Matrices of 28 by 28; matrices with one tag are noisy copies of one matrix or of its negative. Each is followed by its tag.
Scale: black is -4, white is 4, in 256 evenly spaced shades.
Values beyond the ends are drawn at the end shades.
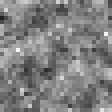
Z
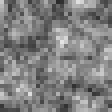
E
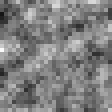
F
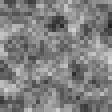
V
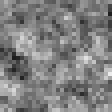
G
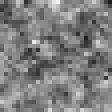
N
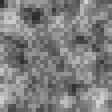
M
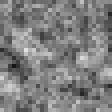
G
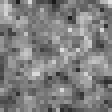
N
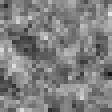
G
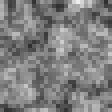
E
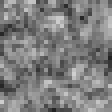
V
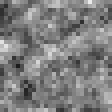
F
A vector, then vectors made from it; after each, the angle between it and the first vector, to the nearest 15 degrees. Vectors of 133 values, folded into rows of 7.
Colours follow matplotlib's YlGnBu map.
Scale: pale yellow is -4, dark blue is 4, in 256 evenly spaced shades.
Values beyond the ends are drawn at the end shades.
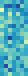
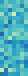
105 degrees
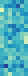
30 degrees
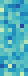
45 degrees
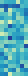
45 degrees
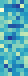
30 degrees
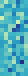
75 degrees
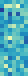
165 degrees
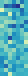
30 degrees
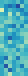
15 degrees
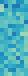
45 degrees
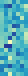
60 degrees
